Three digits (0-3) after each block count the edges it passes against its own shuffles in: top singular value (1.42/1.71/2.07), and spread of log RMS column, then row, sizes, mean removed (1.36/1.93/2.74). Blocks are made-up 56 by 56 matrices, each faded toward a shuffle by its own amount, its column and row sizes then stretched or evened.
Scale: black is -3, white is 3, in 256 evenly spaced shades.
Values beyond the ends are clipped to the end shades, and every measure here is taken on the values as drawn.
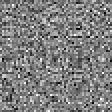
3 0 1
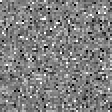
0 0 0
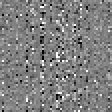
1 3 0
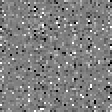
0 2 0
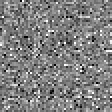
2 0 1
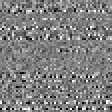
3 0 3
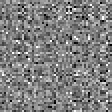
3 1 1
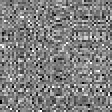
3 0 1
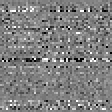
3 0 3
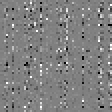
2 3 1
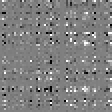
2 3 3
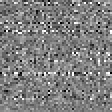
2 1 3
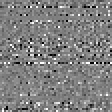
2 0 3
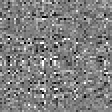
3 2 2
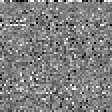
1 1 2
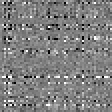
3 2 3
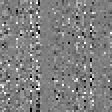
1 3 1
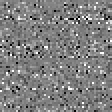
2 0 2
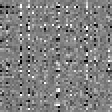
2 3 2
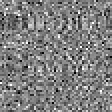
3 0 1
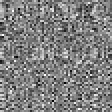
3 1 1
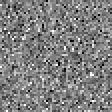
0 0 0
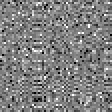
3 0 1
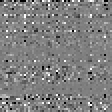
1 2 3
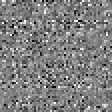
1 1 2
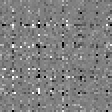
2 2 2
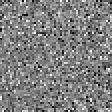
0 0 1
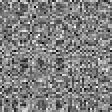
3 0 1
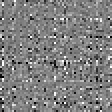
2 3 2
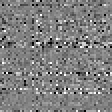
1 2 3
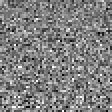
2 0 2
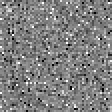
0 0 0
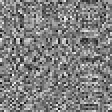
3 1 1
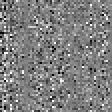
0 3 0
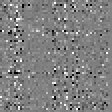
0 3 2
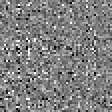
1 2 1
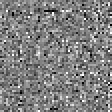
0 2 2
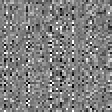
3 3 1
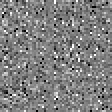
1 2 0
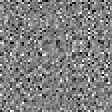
3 2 1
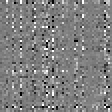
3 3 2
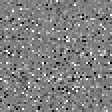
0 0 2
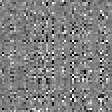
3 3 2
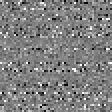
0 0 3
